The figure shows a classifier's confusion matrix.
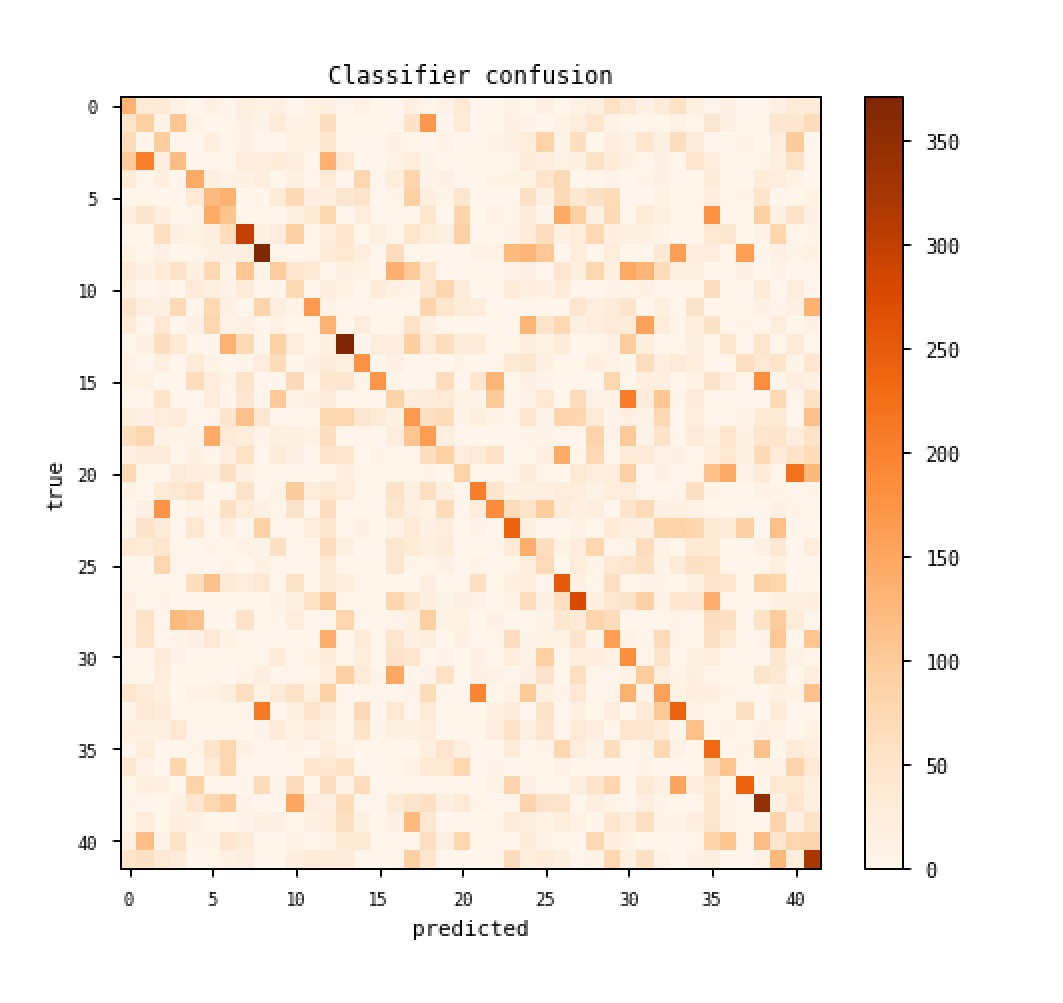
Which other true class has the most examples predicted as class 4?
28
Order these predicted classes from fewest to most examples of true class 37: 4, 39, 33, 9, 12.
9, 39, 12, 4, 33
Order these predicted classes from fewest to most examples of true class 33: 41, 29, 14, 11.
41, 29, 11, 14
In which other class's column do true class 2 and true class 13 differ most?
6
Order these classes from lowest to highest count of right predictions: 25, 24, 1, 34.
25, 1, 34, 24
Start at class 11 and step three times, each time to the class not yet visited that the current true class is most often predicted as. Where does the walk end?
17
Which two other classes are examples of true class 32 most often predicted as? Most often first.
21, 30
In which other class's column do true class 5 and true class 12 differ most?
31
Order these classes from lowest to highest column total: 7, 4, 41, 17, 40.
4, 40, 7, 17, 41
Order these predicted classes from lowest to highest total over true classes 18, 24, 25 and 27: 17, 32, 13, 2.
13, 32, 2, 17
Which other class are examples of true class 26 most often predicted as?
5
